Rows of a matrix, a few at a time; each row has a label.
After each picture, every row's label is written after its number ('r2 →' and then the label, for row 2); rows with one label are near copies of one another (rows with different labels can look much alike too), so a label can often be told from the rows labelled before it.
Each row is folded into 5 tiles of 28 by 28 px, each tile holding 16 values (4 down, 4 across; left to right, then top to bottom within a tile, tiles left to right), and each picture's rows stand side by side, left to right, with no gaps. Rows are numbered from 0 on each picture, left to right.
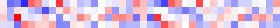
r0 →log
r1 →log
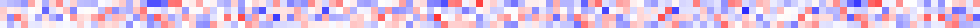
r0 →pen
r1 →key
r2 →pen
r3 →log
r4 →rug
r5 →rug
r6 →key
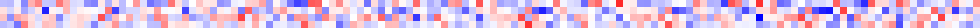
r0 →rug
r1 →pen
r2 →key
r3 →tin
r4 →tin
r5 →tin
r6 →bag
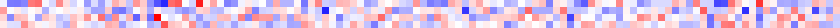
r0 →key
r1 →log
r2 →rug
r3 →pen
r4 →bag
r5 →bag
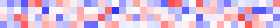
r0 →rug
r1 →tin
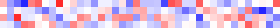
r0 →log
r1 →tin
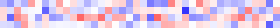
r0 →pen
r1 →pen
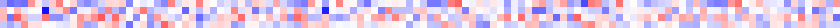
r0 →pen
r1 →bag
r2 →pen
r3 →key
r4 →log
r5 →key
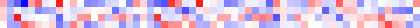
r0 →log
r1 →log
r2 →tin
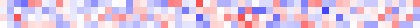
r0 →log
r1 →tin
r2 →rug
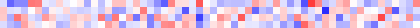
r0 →key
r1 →bag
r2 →rug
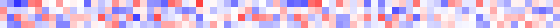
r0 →key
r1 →log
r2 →key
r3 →tin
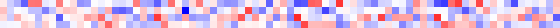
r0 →tin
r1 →pen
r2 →log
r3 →log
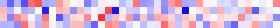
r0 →rug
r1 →rug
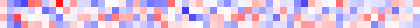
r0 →log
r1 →pen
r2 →bag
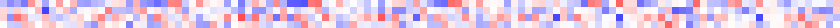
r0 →pen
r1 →key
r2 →key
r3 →key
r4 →tin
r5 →tin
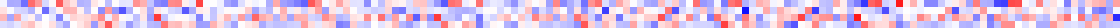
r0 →tin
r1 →log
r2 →key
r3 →log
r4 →rug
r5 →rug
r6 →log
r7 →key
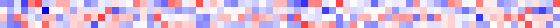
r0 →rug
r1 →log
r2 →log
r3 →tin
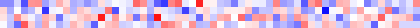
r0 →rug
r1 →log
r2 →rug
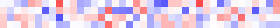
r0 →tin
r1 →bag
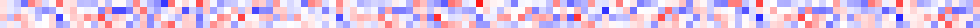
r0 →tin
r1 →bag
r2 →tin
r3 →log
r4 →pen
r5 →tin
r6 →tin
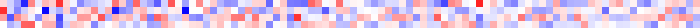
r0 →bag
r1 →pen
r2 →log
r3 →log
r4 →pen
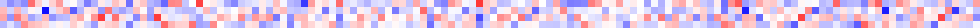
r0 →pen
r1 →log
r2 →bag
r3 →bag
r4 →key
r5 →rug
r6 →rug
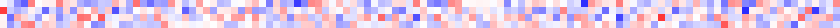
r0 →bag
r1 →pen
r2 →key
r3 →key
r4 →bag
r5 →rug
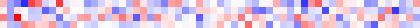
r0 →log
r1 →tin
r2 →rug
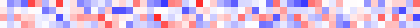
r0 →tin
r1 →log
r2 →key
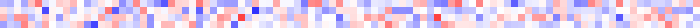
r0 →rug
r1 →bag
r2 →tin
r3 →log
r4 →tin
